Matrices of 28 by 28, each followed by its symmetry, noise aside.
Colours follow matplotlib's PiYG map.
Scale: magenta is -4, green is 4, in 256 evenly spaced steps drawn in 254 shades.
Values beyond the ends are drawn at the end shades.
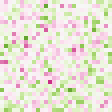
symmetric.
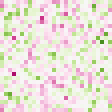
mirrored top to bottom.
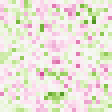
mirrored left to right.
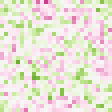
symmetric across the other diagonal.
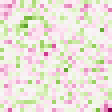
symmetric.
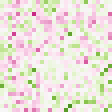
symmetric.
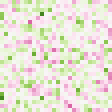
mirrored top to bottom.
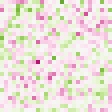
symmetric across the other diagonal.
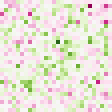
symmetric across the other diagonal.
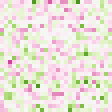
mirrored left to right.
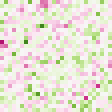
symmetric.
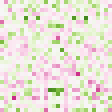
mirrored left to right.
